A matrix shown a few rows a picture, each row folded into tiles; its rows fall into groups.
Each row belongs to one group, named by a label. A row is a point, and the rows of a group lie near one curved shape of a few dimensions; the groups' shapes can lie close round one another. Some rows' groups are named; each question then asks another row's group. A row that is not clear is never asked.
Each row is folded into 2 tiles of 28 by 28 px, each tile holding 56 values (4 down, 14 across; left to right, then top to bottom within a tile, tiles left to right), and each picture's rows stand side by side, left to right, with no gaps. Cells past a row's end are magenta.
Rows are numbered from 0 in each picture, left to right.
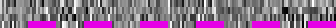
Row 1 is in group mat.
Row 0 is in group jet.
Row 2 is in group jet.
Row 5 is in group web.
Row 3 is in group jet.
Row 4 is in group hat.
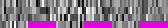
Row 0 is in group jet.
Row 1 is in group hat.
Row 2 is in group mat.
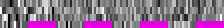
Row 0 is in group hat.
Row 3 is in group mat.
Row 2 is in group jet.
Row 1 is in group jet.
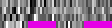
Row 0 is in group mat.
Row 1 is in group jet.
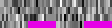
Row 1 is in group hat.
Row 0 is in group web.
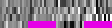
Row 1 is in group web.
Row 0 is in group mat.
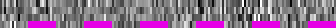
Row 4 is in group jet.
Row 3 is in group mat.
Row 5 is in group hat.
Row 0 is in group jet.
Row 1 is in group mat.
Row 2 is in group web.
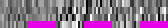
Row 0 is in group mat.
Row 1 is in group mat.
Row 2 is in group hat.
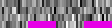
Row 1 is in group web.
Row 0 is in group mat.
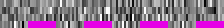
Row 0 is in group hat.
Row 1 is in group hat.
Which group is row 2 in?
jet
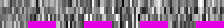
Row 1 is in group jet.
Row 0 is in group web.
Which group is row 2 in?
hat
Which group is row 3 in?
mat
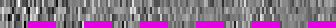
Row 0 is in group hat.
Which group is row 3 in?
mat
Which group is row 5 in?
web
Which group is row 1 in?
web
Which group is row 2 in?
jet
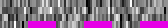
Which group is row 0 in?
hat
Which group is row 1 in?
mat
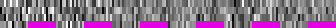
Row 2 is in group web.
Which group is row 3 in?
jet
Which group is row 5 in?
mat
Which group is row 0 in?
hat
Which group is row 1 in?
jet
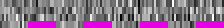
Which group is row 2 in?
hat
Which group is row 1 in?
mat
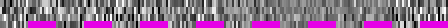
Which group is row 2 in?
hat
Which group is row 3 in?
jet
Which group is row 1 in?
web
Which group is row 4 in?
jet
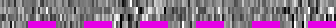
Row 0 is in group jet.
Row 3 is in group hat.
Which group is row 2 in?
hat
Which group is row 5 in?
hat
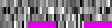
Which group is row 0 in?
hat
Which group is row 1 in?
web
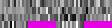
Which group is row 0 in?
jet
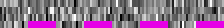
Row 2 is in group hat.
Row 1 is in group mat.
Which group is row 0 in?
hat
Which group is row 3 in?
jet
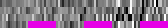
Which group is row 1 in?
web
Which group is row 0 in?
web
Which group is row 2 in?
mat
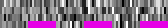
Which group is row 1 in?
mat
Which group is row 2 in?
hat
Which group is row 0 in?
hat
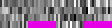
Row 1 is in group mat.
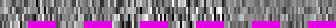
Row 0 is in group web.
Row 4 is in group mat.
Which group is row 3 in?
hat
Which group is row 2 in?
web
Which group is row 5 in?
web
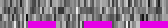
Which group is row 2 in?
jet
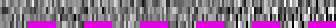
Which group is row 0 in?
web
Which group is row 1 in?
mat
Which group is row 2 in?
mat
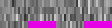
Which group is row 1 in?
mat
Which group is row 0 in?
web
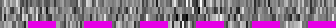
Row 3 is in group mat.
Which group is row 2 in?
mat
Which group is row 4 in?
mat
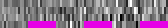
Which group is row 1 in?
hat
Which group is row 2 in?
hat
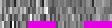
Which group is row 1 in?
web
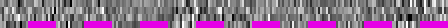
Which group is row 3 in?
hat
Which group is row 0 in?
mat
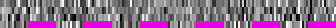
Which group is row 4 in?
jet
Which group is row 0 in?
hat
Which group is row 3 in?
jet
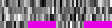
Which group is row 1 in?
jet
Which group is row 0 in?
mat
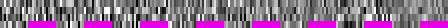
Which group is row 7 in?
web
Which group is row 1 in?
hat
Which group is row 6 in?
web
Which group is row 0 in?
hat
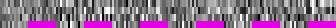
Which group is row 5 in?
mat
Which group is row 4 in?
web
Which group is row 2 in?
jet
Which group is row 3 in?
hat
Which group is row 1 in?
hat
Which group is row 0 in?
jet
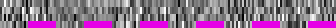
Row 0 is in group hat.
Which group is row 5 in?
web
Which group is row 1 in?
mat
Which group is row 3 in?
hat
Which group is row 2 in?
hat
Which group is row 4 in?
jet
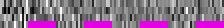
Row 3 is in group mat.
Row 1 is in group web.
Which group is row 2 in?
mat
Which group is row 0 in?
hat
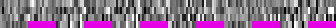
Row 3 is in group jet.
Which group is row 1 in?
hat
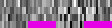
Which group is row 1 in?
hat
